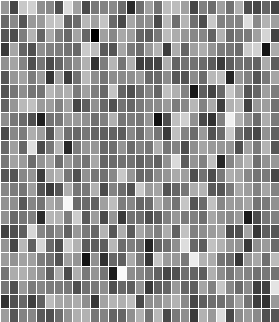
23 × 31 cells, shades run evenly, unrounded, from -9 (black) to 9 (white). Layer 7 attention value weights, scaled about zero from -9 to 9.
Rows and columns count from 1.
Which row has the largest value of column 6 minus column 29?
22
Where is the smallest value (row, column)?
3, 11
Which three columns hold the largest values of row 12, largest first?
20, 24, 28
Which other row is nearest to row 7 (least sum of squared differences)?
13
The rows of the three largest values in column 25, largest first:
23, 21, 6
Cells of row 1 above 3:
6
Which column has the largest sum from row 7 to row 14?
26
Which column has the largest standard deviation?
8
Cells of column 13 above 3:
6
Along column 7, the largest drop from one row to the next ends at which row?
14
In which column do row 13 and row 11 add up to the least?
5
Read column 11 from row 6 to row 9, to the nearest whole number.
1 0 1 -1
